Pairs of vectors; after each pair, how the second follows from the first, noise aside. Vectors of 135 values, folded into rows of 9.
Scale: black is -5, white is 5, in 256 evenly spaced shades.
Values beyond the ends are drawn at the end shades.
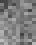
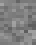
wrapped around, negated, shrunk.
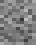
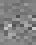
reversed, partly zeroed.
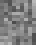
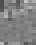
reversed, partly zeroed.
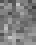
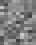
shuffled.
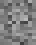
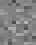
reversed, partly zeroed.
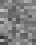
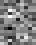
wrapped around, negated, scaled up.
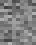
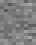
reversed, negated, shrunk.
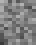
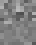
wrapped around, negated, partly zeroed.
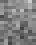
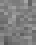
reversed, negated, shrunk.
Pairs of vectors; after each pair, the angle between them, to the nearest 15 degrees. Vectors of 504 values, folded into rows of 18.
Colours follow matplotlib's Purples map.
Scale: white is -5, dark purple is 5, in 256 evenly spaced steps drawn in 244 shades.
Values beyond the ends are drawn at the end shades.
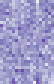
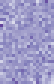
45 degrees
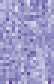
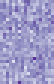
135 degrees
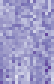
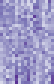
150 degrees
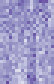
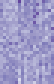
75 degrees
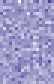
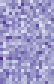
75 degrees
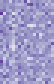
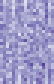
105 degrees
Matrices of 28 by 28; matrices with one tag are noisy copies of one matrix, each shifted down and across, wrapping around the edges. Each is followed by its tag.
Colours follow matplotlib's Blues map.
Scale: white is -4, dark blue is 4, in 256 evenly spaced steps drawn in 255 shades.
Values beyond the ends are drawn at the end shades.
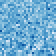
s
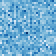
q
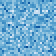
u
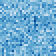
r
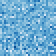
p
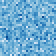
p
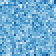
s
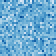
u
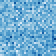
r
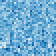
s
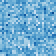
q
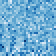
s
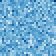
u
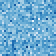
r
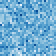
q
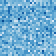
r
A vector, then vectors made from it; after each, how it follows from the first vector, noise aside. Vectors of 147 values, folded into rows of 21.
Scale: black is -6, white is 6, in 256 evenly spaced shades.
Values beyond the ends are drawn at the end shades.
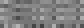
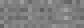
reversed, negated, shrunk.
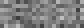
copied.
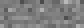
reversed, partly zeroed.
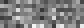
negated, scaled up.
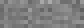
reversed, negated, shrunk.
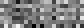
scaled up.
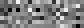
wrapped around, scaled up.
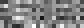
negated, scaled up.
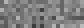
sign-scrambled.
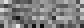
scaled up.
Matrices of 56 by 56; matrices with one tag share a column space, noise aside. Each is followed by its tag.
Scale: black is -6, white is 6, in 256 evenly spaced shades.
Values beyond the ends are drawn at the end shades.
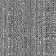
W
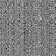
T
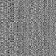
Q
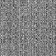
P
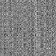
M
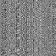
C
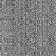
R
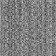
P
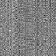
Q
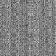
P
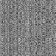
R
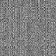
Q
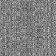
W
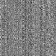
P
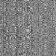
W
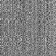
R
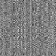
W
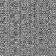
T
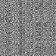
T
